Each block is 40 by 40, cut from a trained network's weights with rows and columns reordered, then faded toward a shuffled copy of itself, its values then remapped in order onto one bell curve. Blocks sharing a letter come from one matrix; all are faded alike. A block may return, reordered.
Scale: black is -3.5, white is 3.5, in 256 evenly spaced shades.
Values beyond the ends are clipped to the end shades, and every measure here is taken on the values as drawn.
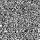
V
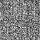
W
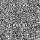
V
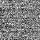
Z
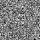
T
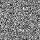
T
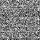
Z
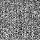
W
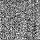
W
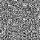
V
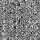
W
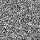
T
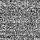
Z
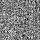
W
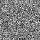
V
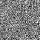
T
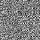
V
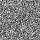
T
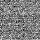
Z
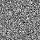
T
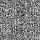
W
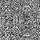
V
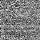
Z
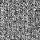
W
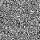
V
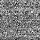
Z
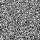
T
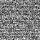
Z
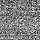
Z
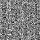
W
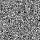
W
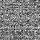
Z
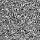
V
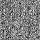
W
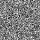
T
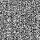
W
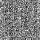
W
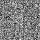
W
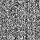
W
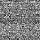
Z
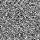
V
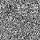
V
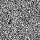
T
